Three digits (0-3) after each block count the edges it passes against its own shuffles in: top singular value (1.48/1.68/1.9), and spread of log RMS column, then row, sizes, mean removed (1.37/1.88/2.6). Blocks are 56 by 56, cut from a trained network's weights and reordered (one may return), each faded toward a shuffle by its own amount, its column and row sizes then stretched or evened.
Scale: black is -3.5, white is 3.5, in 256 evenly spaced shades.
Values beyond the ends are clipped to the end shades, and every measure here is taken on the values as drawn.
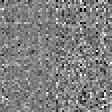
2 3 1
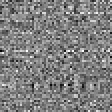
3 1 2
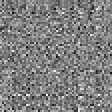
3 1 2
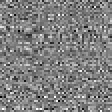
3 0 3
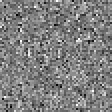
0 1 0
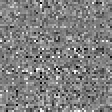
0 2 3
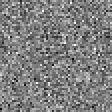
1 0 0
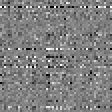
3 2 3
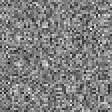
2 0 0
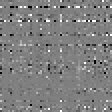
1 2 3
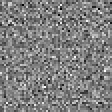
2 0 1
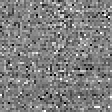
0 0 1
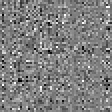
1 3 2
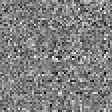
1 1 2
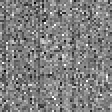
0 0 0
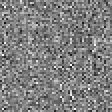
1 2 0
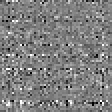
1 2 3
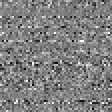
0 0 3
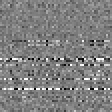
3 0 3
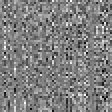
3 3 0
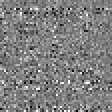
0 2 2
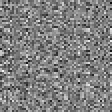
3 2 0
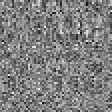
2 2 0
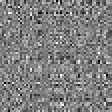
2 2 2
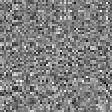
3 1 1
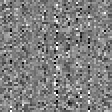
1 3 0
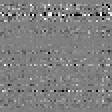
3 1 3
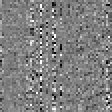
2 3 0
